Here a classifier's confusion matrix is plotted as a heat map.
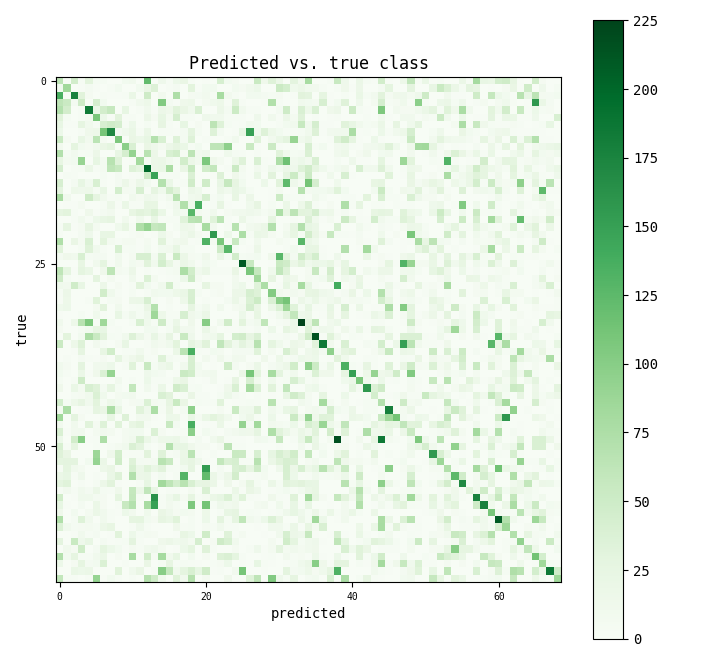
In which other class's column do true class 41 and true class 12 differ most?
15
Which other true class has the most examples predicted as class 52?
49
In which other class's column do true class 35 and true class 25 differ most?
60
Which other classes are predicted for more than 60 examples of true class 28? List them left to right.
33, 38, 53
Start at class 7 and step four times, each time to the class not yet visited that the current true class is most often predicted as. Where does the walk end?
63
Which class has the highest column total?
18
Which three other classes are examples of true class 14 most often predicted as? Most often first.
31, 34, 63
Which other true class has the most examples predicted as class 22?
2
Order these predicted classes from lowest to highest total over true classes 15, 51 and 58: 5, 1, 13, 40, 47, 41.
40, 1, 47, 41, 5, 13
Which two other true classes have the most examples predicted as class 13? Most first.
57, 58
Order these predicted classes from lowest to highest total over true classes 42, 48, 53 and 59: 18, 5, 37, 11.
11, 5, 37, 18
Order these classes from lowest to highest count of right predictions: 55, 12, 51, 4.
51, 55, 4, 12
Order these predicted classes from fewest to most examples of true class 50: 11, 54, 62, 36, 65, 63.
36, 62, 11, 65, 63, 54
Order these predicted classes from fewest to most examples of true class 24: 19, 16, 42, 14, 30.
19, 42, 14, 16, 30
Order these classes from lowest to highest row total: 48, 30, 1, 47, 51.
1, 30, 48, 51, 47
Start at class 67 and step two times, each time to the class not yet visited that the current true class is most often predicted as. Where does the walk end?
62
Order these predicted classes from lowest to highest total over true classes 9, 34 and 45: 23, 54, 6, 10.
10, 6, 23, 54
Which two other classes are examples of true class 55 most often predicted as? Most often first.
44, 14
